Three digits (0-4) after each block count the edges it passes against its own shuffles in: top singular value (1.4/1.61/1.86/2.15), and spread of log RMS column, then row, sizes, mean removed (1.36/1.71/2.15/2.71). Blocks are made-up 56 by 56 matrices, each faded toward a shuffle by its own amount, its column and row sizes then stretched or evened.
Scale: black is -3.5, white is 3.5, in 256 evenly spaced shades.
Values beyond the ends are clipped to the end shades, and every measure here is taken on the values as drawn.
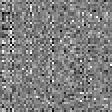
4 3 0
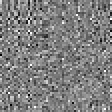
4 3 0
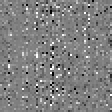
1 4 1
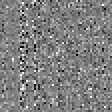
1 4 0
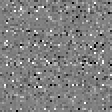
0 1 2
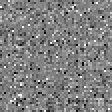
2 0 0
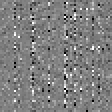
2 4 1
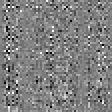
3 4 1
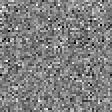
1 1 2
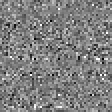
0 1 3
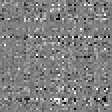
3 3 4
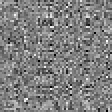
4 3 0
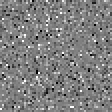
0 0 0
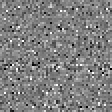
0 0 2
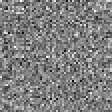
3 0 1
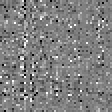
3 4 1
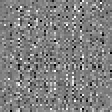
4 4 1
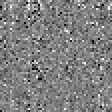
1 3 1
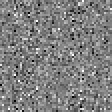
0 2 0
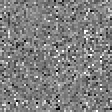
0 3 0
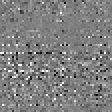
0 2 4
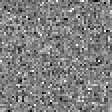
1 0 0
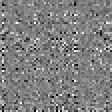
3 3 4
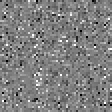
0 2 1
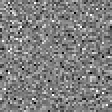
3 1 1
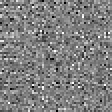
3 1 1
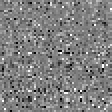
3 1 2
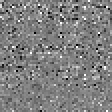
1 1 3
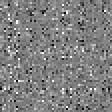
0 3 3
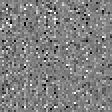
1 3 1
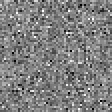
2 1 1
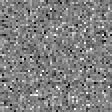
1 0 0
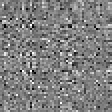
4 2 2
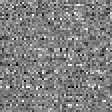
3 0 4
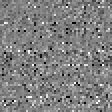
0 1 3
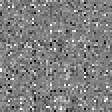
1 3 3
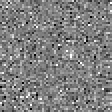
2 0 1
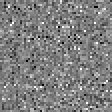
0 0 1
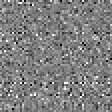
3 0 2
